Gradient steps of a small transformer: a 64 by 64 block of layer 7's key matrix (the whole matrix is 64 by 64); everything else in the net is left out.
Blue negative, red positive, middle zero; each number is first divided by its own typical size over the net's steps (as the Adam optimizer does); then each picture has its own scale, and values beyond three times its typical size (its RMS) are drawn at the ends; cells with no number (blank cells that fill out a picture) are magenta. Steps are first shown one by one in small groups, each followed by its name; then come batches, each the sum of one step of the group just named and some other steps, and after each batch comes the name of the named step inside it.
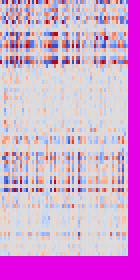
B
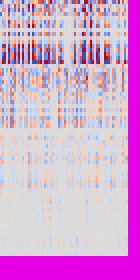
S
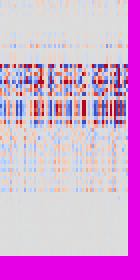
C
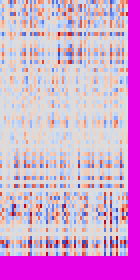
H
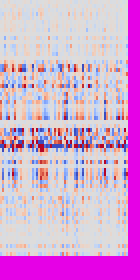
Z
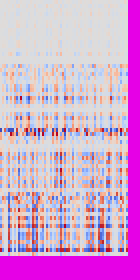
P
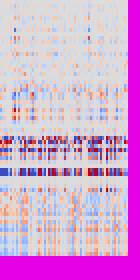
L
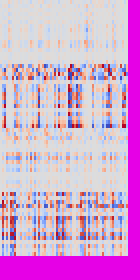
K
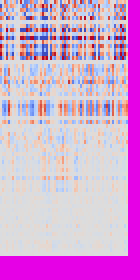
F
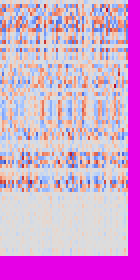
C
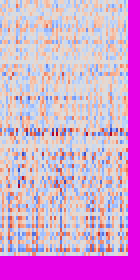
P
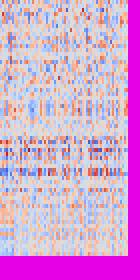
L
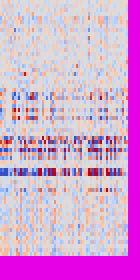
L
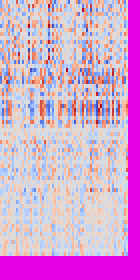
S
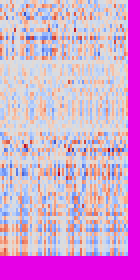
F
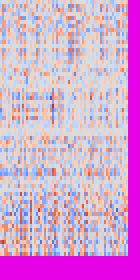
H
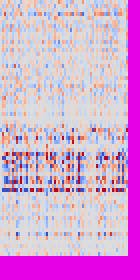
B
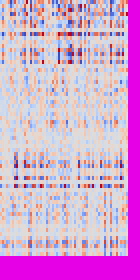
H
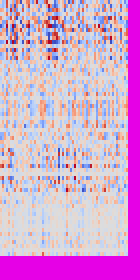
B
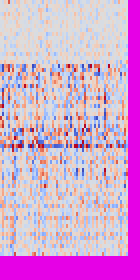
Z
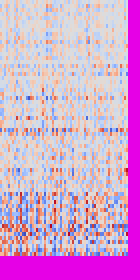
P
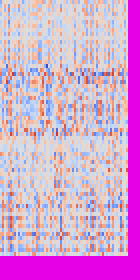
P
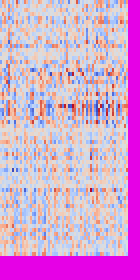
K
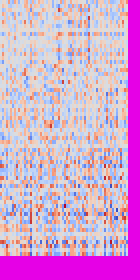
H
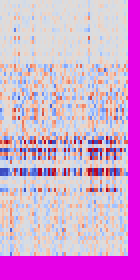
L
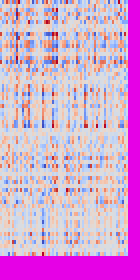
B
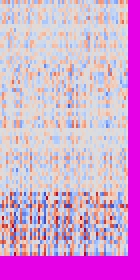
K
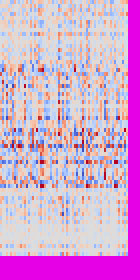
Z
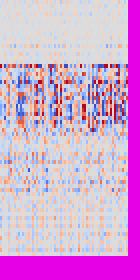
C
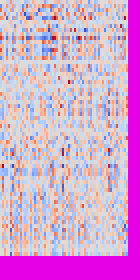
F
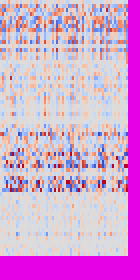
B
